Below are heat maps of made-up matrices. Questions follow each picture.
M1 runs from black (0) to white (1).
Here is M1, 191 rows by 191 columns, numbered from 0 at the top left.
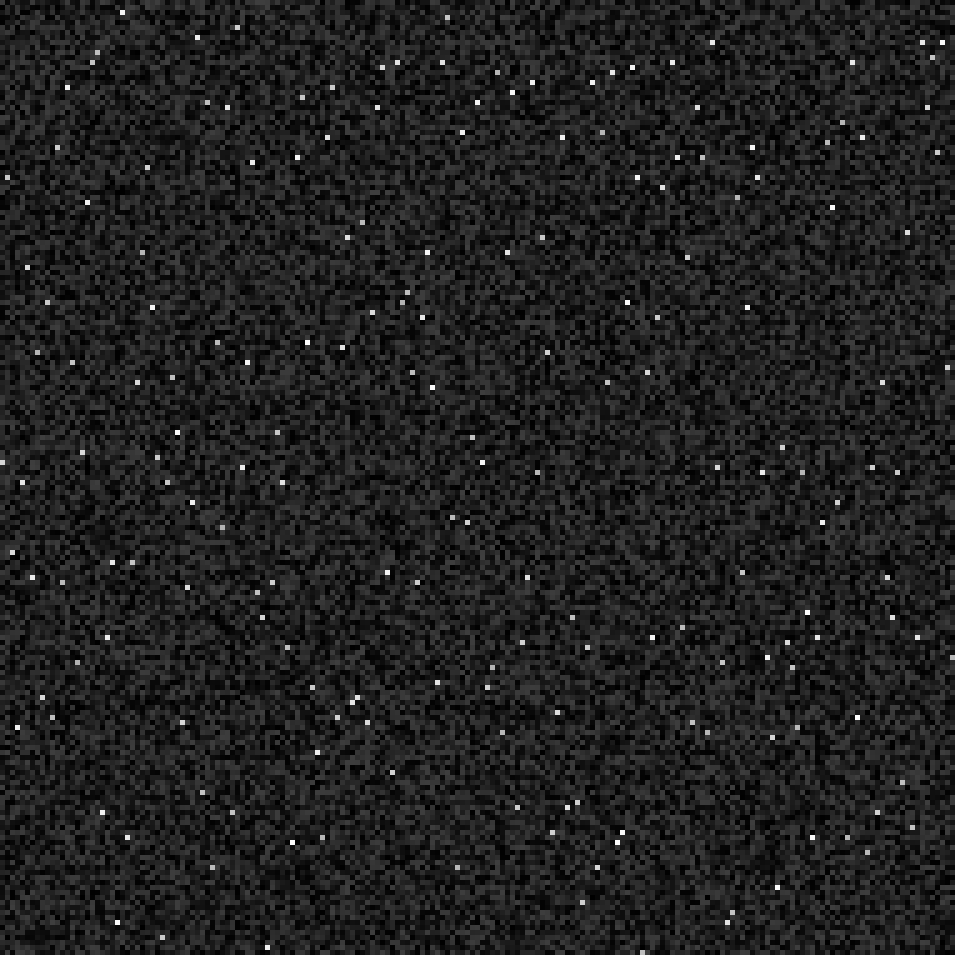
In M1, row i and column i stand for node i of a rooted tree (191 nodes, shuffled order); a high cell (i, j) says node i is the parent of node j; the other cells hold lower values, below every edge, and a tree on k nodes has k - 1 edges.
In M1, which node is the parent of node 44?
105
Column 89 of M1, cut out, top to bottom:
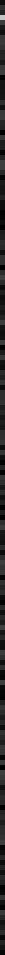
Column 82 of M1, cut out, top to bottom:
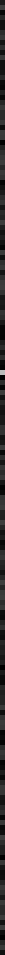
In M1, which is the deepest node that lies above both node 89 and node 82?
74
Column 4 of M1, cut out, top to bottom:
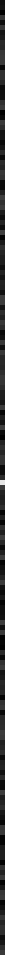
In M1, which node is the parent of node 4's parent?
92
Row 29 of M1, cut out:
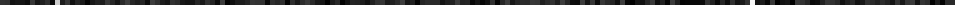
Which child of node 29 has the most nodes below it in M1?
150
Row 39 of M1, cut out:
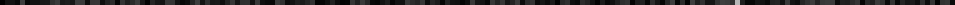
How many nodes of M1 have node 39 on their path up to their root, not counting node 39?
3
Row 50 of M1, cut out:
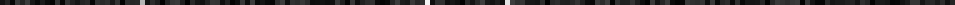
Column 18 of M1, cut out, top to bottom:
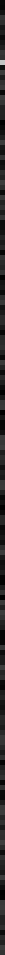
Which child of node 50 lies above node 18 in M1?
28
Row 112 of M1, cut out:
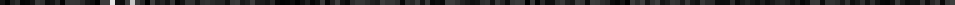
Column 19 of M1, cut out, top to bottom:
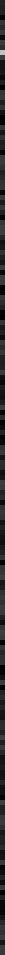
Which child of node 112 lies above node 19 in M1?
26
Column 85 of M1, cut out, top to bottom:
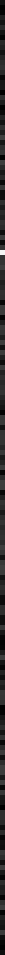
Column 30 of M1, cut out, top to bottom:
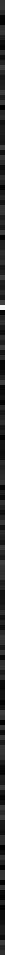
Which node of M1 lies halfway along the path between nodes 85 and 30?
32
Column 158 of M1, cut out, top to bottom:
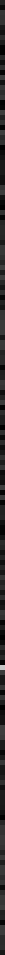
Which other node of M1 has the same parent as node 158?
98
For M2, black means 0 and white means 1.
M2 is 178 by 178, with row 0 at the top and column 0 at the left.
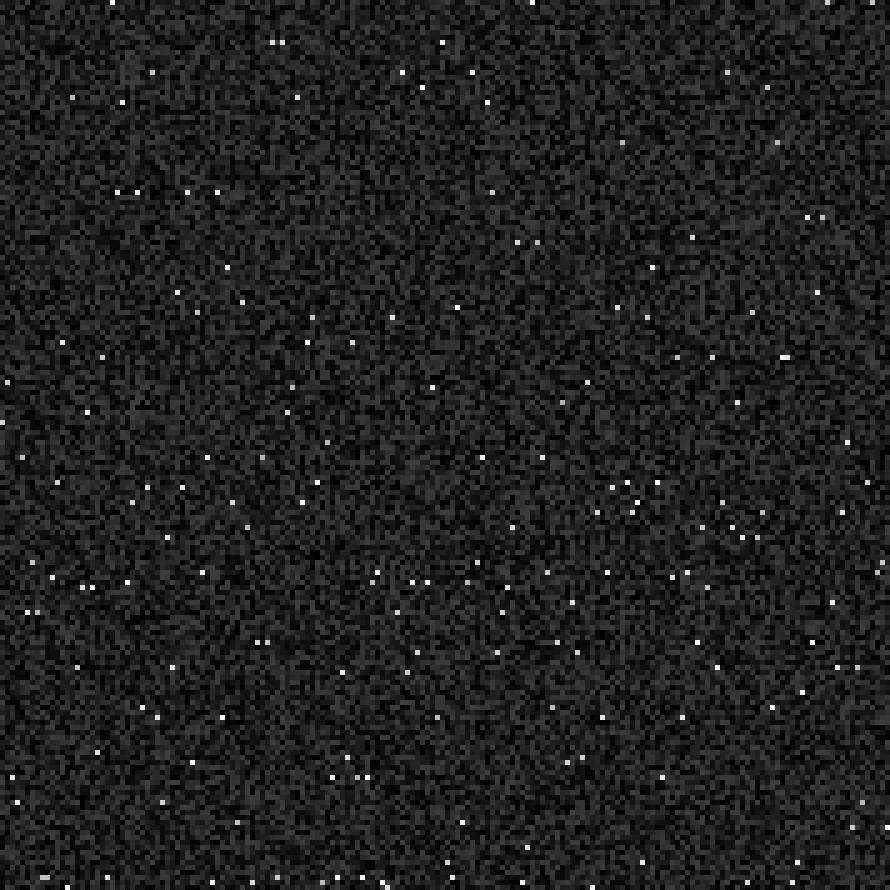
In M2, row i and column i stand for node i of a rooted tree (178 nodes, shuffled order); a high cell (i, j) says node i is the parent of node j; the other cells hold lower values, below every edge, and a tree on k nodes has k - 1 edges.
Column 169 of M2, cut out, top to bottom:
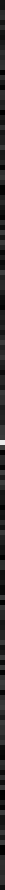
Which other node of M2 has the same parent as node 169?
65
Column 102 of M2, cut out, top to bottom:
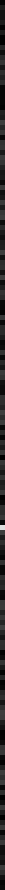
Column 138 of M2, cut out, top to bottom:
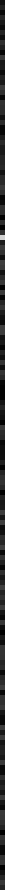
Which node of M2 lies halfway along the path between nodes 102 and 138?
43
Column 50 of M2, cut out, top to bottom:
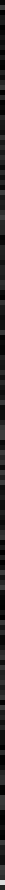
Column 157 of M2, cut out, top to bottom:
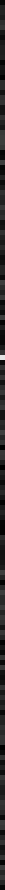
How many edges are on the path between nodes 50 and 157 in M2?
8
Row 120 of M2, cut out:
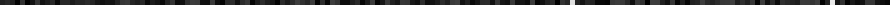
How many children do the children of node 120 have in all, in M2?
6
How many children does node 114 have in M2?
6
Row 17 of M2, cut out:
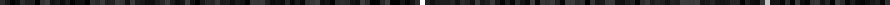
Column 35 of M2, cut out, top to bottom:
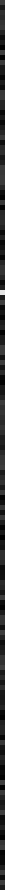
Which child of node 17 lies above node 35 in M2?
84
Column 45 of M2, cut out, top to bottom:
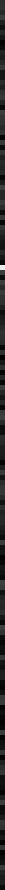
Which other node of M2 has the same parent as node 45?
130
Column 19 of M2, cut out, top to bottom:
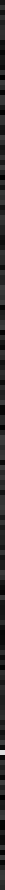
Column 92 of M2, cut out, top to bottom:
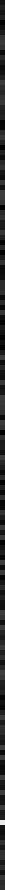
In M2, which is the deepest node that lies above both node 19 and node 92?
164
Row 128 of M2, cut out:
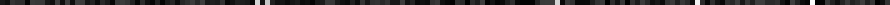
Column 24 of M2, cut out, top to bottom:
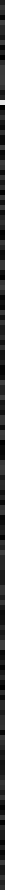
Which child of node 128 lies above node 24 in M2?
53
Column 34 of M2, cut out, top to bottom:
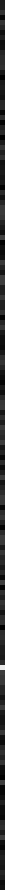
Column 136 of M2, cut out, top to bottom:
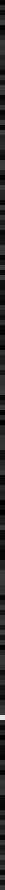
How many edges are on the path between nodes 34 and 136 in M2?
3
